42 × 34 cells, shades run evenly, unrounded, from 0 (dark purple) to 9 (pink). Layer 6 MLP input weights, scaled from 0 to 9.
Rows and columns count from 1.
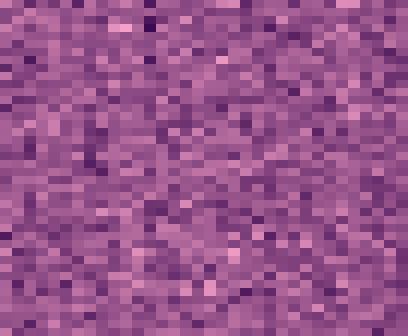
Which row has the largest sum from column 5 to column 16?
4
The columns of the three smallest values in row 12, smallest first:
25, 32, 9
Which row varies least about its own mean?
2
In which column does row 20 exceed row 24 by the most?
23
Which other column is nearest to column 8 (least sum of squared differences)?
27
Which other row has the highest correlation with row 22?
10
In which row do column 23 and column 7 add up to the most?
20
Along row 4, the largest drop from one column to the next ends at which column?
13
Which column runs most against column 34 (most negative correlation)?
12
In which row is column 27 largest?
39
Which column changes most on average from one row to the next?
1
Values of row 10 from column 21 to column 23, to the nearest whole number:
7 5 3
